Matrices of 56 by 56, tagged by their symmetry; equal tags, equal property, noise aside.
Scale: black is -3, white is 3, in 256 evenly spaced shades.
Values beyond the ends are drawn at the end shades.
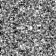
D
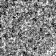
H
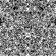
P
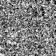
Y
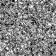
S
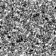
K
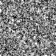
S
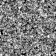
S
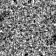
K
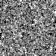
K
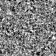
Y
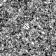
H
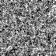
Y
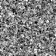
Y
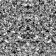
P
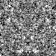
P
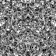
P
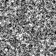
S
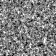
Y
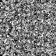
D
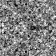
D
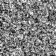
Y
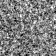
Y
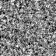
Y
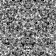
P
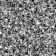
Y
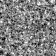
Y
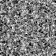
D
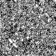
S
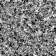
S
